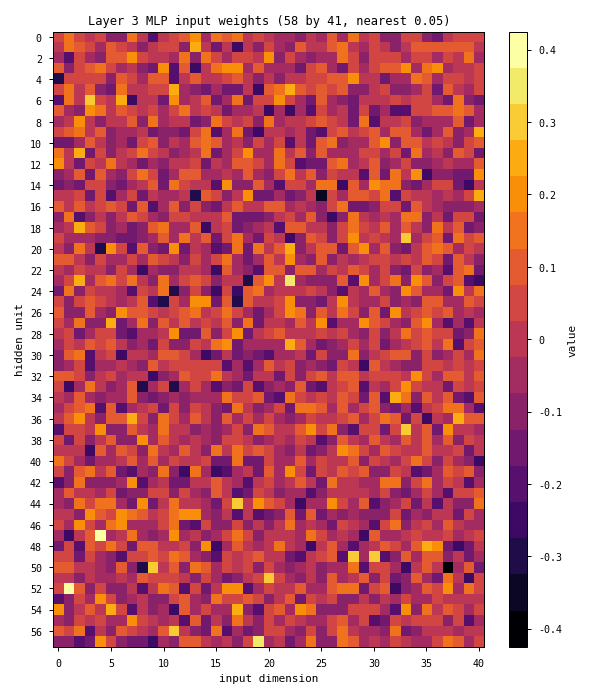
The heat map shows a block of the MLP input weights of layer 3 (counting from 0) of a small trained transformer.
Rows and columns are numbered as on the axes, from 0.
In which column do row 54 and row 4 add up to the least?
11
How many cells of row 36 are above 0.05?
14
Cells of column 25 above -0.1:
37
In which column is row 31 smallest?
29
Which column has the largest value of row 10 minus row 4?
31
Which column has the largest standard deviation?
17
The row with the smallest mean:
33
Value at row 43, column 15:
0.1
